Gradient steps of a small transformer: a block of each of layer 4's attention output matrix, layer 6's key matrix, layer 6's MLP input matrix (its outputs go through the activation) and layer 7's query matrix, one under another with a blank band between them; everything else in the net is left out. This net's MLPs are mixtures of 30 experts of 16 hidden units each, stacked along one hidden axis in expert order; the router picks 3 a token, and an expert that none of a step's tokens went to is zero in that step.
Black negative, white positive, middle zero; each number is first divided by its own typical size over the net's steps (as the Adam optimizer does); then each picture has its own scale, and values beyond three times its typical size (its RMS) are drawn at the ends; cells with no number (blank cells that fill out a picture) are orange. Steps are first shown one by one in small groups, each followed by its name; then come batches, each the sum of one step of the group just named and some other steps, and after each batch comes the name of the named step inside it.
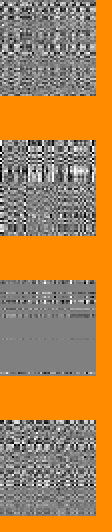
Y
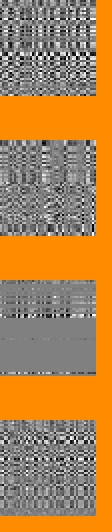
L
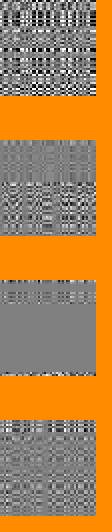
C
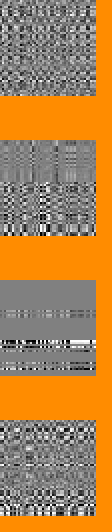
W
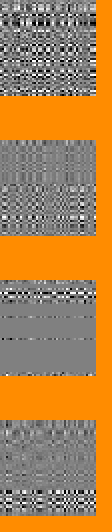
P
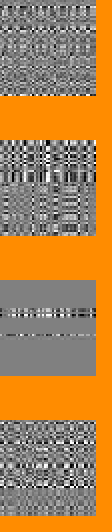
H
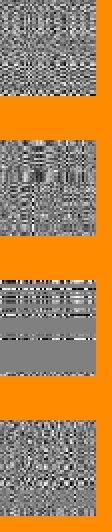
H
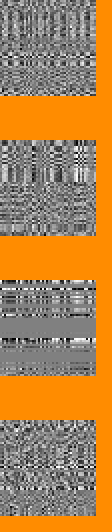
W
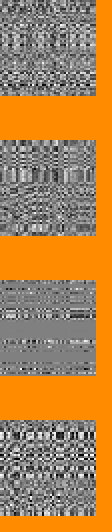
W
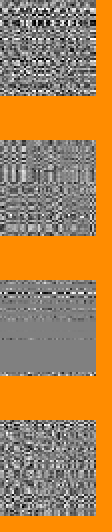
P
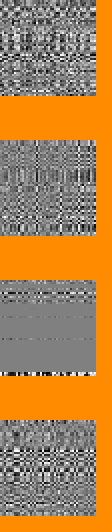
P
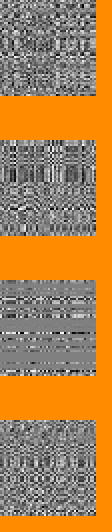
C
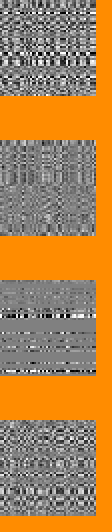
L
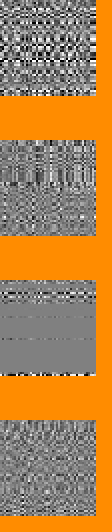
P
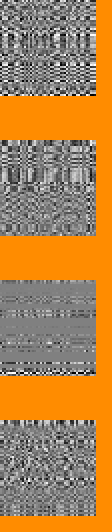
H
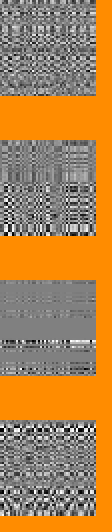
W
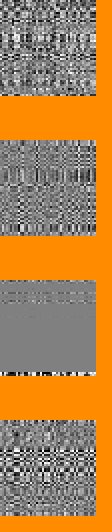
C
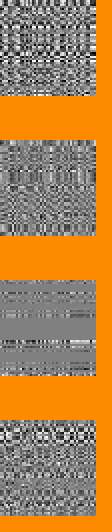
W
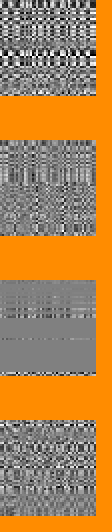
L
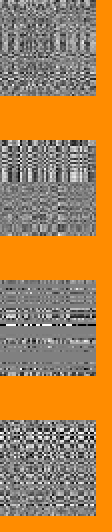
W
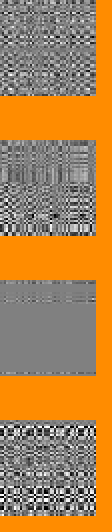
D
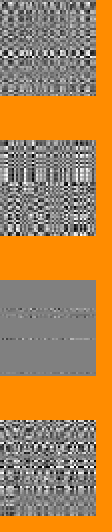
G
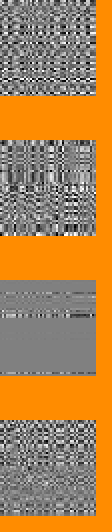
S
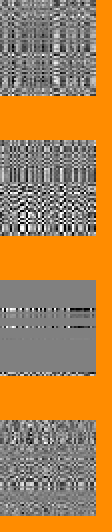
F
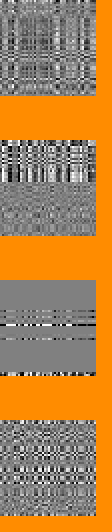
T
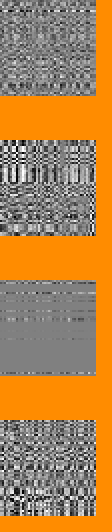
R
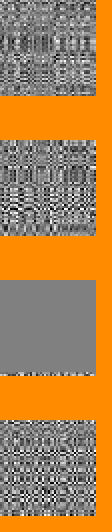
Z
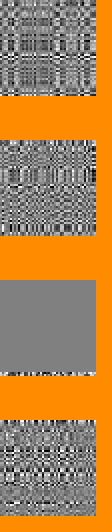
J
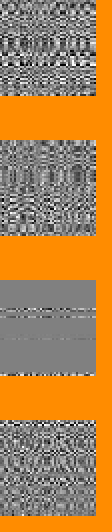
Z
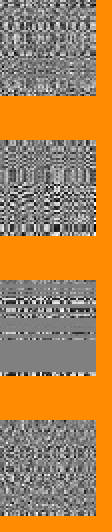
J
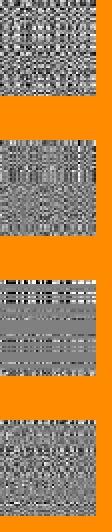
J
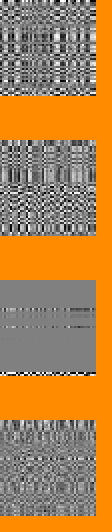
F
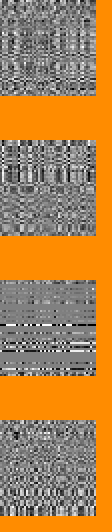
T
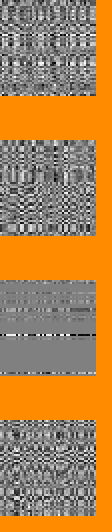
R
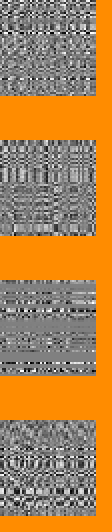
R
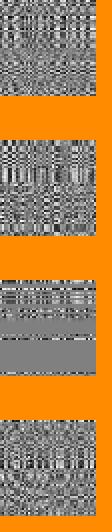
R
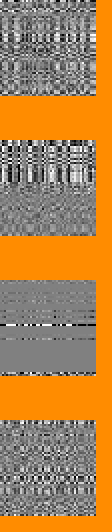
T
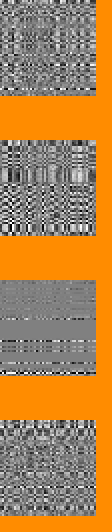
D
